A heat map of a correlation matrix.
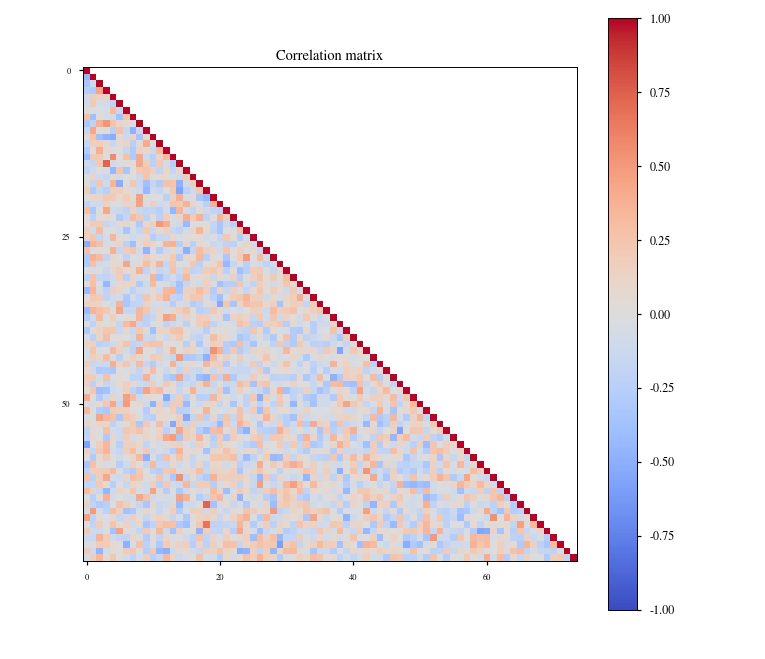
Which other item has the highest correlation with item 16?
48
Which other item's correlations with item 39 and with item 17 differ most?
14
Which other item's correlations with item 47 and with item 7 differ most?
54
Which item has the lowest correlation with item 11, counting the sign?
72
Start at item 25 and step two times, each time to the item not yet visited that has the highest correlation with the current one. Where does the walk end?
13
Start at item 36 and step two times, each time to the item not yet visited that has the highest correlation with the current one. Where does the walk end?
69
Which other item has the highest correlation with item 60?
42
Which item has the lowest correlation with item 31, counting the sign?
50
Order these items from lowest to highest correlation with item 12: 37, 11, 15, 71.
15, 71, 11, 37
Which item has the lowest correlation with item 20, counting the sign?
35
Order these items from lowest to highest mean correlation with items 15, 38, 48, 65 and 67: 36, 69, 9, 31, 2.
2, 36, 9, 31, 69
